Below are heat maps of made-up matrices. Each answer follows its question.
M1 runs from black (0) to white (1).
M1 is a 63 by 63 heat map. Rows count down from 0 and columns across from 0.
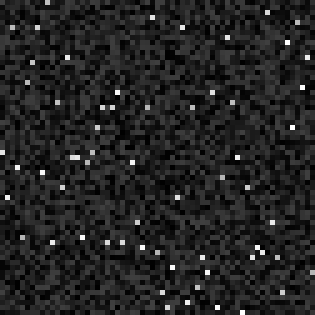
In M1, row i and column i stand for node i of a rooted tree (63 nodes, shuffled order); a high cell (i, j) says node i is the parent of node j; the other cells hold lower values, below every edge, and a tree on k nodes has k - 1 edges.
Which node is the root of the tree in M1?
25
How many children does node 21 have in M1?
4
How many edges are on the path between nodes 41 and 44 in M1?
2
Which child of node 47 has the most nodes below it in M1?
16
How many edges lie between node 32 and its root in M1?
2
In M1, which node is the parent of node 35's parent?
57
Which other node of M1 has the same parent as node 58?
19
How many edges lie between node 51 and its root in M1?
7
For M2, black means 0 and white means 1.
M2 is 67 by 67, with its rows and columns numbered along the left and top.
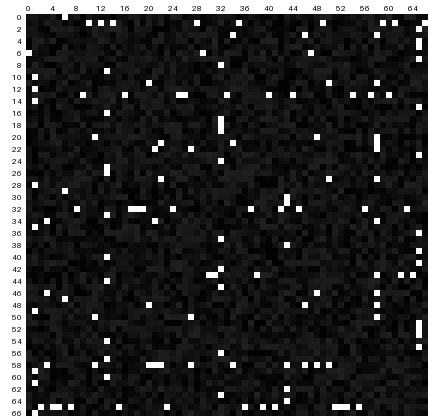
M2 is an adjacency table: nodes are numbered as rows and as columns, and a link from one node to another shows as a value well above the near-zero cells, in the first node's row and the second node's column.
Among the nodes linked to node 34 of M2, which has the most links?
node 58
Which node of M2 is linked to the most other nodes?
node 65
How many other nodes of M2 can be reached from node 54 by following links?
10
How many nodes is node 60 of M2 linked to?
1
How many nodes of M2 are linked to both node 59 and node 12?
1
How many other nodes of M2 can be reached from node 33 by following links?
10
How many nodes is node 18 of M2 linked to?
1
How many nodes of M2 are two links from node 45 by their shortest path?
9
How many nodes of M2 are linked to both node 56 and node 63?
1
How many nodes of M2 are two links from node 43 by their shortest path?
10
